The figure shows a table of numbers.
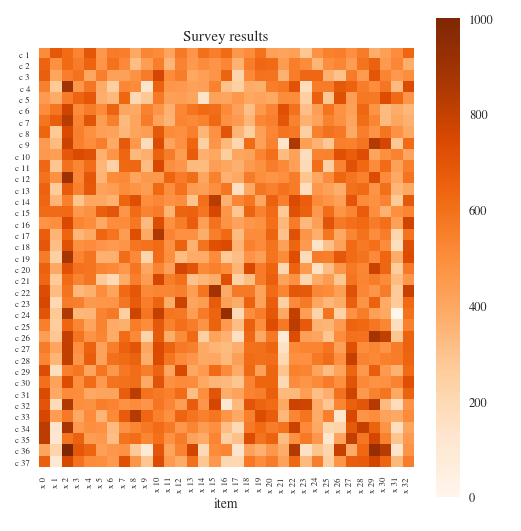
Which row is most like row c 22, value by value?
c 14
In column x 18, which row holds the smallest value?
c 8
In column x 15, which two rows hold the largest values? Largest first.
c 22, c 14
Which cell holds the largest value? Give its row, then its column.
c 36, x 2
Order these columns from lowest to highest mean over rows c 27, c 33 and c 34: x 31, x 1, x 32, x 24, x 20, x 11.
x 1, x 31, x 24, x 32, x 11, x 20
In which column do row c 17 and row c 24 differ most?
x 16
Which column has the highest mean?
x 2
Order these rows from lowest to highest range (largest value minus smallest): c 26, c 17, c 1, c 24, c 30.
c 1, c 30, c 17, c 26, c 24
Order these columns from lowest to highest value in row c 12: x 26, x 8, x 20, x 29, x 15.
x 8, x 20, x 15, x 26, x 29
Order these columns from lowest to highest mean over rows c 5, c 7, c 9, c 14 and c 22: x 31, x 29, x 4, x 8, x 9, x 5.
x 31, x 9, x 5, x 8, x 4, x 29
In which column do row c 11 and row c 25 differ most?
x 23
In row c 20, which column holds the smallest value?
x 24
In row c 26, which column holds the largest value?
x 29
